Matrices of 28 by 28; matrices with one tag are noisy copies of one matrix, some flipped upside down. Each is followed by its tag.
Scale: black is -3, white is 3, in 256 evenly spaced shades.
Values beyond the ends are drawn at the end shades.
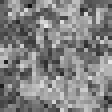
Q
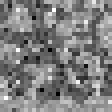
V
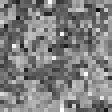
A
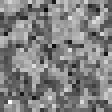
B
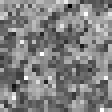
A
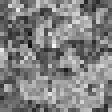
Q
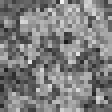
Q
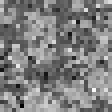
A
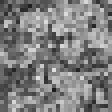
Q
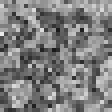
V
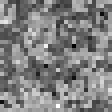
A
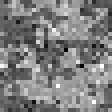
Q
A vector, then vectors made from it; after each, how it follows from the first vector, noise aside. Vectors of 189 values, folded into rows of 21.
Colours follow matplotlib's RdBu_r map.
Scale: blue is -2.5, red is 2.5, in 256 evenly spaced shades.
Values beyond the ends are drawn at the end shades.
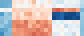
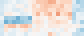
reversed, shrunk.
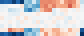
wrapped around, partly zeroed.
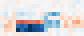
wrapped around, partly zeroed.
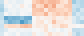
reversed, shrunk.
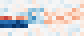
wrapped around, partly zeroed.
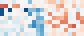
wrapped around, partly zeroed.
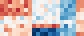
wrapped around.
